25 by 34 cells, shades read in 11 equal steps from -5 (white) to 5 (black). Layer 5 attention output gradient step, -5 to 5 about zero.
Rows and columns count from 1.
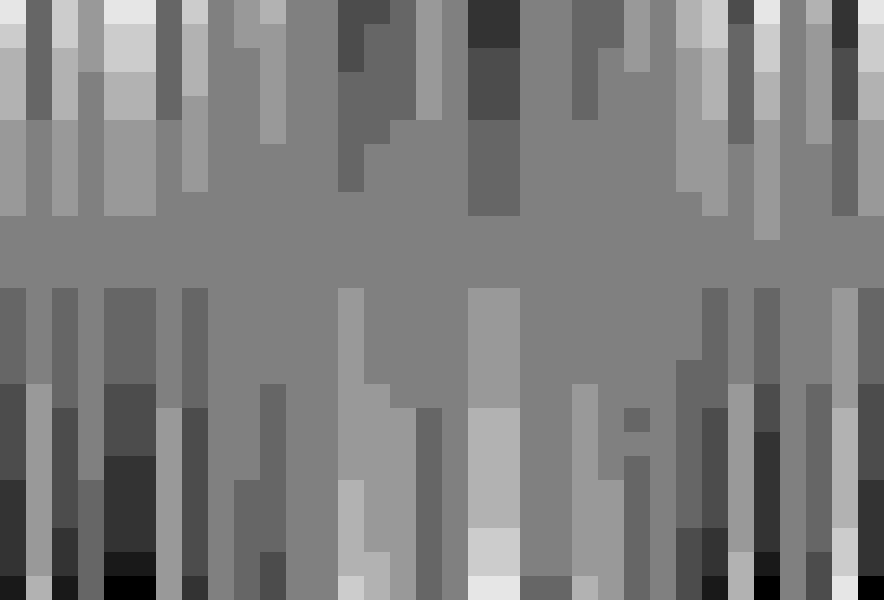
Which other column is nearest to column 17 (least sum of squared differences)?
25
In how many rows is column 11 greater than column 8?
6
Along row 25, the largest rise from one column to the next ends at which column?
34
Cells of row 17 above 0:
11
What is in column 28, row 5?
-2
